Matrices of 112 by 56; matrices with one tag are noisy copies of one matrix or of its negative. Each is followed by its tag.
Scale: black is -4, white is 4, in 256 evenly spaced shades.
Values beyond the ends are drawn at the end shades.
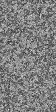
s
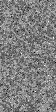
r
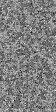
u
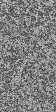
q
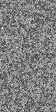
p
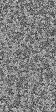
u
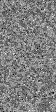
r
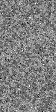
r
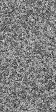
r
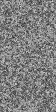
r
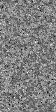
q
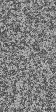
u
